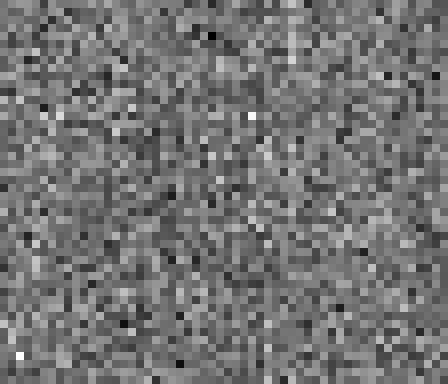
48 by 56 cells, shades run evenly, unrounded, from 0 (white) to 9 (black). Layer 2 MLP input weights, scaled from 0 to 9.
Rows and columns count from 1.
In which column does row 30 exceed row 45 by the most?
3
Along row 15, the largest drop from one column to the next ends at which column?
32
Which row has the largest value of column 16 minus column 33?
29
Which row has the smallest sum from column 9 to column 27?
47
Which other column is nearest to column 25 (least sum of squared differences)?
13
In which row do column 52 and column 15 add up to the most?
7
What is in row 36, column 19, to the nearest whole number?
4
